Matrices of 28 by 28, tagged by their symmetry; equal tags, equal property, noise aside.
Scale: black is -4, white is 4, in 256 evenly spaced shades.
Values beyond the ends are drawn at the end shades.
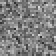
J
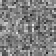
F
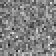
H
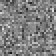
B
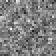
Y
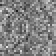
F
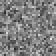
Y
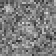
Y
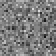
F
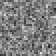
H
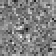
J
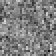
B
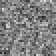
H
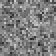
J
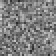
B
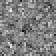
J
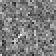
J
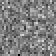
F
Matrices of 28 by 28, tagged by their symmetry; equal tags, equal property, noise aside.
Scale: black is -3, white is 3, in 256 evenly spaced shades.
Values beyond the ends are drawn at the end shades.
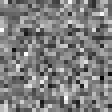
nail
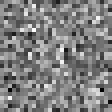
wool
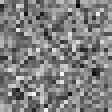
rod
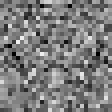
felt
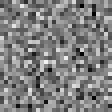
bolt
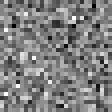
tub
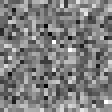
wool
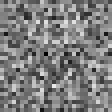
felt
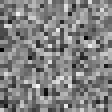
tub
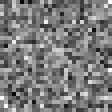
rod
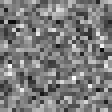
bolt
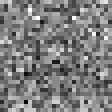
felt
